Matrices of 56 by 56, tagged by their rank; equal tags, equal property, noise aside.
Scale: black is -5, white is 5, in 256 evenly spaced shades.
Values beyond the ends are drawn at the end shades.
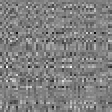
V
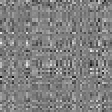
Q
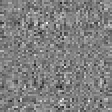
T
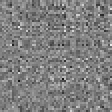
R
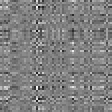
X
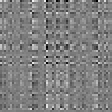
X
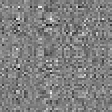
R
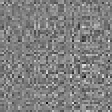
V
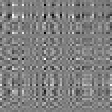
X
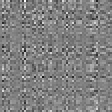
Q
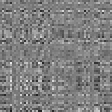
Q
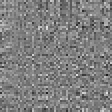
R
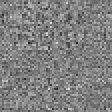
T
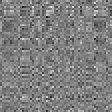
V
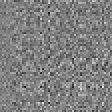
R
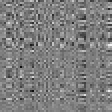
Q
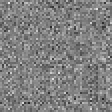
T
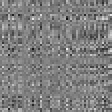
Q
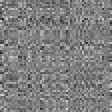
V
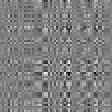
X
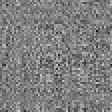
R
